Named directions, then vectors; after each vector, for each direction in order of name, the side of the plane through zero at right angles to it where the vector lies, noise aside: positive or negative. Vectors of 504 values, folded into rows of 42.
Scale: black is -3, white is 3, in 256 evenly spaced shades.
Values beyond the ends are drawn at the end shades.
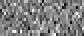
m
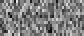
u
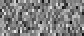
positive, negative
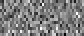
positive, positive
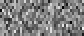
positive, negative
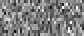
negative, positive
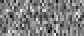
positive, positive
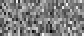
negative, positive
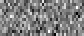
negative, negative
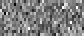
negative, positive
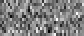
positive, positive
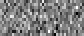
negative, negative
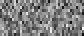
positive, negative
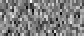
negative, negative
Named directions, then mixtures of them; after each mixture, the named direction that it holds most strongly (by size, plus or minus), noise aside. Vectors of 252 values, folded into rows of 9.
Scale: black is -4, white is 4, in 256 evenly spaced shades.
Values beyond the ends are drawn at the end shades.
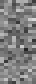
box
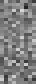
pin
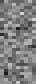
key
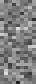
key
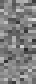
box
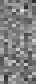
pin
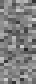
box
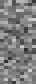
box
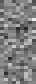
key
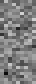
key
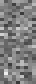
key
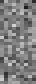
pin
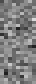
key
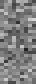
box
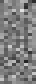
pin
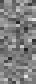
box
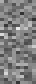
key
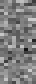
box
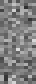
pin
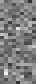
key
